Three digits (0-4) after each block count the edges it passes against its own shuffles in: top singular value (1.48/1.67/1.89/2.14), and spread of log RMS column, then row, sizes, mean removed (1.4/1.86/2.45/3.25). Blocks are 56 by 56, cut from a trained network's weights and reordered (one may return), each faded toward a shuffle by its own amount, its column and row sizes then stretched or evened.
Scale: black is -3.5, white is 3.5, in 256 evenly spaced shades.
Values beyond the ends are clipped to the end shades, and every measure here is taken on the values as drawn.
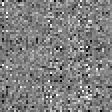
0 3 2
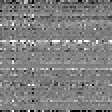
4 1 4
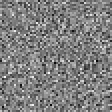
2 0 1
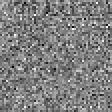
0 0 2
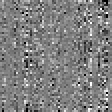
2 4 1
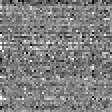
2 1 2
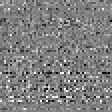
1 0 4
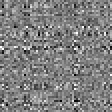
4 2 3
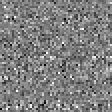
0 0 2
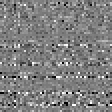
1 1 4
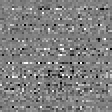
0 1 4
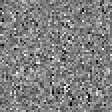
0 2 0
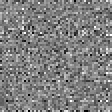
2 1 3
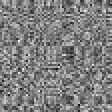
4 0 0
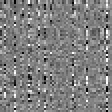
4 4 0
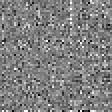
2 2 2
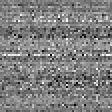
3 1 3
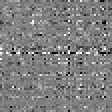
3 1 4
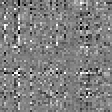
4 3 3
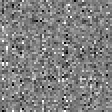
0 3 1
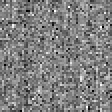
0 1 0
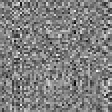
4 2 0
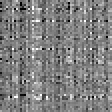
4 2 3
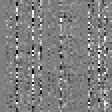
2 4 0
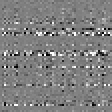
4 2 4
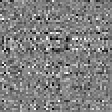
3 2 3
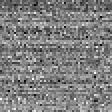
3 1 0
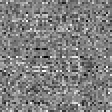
3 0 3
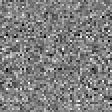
2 1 2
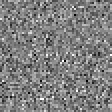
0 0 1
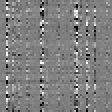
3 4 0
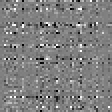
1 3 4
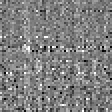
1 0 3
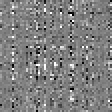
1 4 2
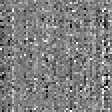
1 3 2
